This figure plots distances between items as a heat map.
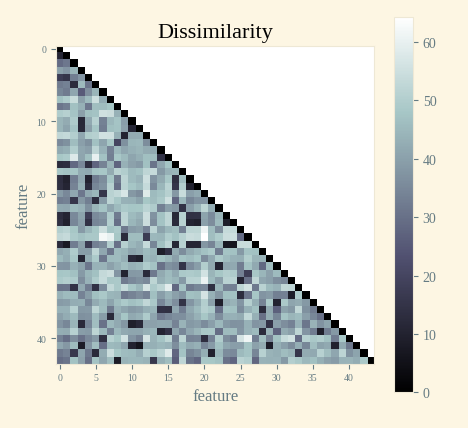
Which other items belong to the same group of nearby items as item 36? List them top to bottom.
14, 15, 28, 39
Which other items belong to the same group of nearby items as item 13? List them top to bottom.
8, 43
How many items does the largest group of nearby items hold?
9
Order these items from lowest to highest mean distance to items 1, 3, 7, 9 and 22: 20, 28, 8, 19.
28, 19, 8, 20
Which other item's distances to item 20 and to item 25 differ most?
32
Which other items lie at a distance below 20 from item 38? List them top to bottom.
3, 10, 11, 29, 41
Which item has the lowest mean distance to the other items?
16
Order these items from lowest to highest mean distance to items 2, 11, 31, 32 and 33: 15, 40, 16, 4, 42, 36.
42, 16, 4, 40, 36, 15
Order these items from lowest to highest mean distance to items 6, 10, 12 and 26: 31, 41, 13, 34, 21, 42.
31, 41, 34, 13, 21, 42
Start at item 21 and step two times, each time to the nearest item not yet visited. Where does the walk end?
5
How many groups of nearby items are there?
10
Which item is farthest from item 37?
26
